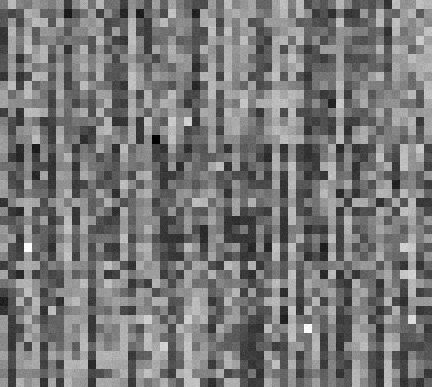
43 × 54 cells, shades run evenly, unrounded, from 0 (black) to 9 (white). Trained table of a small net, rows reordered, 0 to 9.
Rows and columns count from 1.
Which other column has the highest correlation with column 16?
9
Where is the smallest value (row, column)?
16, 20
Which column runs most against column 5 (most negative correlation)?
44
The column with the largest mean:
37
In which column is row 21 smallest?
50
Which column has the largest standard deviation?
43
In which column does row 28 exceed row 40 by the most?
51
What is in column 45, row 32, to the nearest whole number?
6
